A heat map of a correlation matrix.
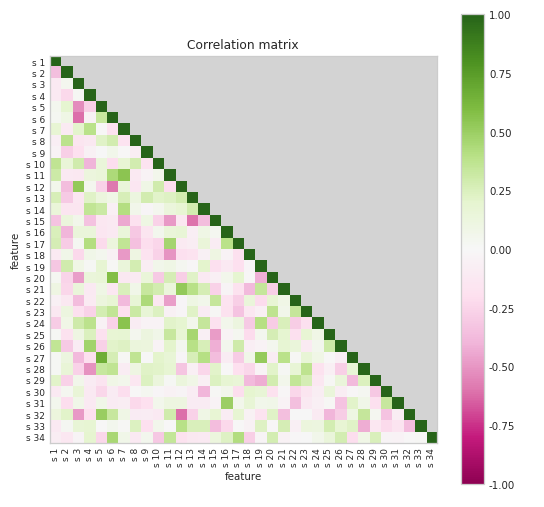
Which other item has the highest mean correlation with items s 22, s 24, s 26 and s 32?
s 14
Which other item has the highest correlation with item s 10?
s 1
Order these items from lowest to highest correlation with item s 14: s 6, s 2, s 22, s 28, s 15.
s 15, s 28, s 2, s 6, s 22
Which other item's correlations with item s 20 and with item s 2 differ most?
s 19
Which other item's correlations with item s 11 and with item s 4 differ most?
s 28
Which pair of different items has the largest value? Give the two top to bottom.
s 5, s 27
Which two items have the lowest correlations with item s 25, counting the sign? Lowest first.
s 15, s 32
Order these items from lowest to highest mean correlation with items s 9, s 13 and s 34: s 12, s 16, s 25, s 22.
s 16, s 12, s 22, s 25
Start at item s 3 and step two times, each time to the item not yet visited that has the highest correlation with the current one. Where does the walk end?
s 21
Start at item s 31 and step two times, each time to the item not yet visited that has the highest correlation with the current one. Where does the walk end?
s 17
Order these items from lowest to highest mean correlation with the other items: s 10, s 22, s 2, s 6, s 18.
s 18, s 2, s 22, s 10, s 6
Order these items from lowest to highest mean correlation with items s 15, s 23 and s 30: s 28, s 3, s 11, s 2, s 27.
s 11, s 27, s 3, s 2, s 28
